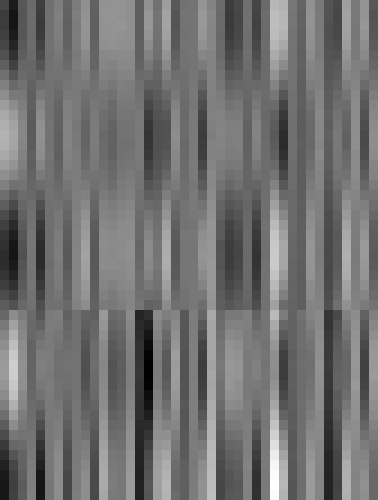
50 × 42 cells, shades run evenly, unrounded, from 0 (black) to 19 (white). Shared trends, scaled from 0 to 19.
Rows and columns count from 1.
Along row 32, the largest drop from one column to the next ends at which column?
16
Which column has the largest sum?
31
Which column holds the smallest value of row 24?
2
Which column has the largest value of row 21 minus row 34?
17
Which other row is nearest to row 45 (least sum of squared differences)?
46
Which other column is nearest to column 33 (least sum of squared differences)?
21
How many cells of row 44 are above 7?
30
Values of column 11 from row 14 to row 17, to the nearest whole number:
9 9 9 9
